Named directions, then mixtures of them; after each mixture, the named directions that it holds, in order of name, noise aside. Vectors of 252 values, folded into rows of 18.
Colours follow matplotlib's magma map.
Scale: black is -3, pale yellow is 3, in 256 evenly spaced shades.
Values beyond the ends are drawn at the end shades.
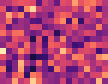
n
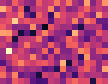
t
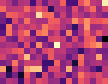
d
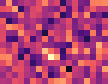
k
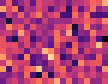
d, k.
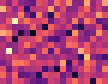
t.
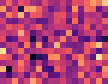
d, k, n.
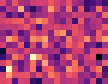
d, k, n.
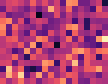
d.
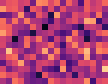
k, t.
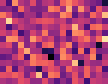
d, k.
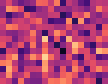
d, k, n.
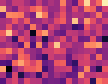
d, n, t.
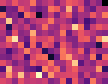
d, k, t.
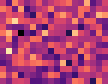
k, t.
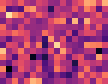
d, n.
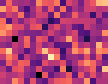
k, t.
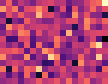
d, k.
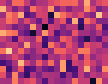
n, t.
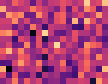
d, n, t.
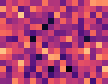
k, n, t.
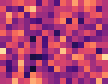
n.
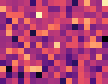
d, t.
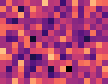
k, n.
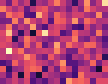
d, t.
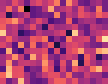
d, n, t.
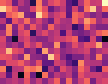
d, k, t.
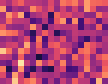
n, t.
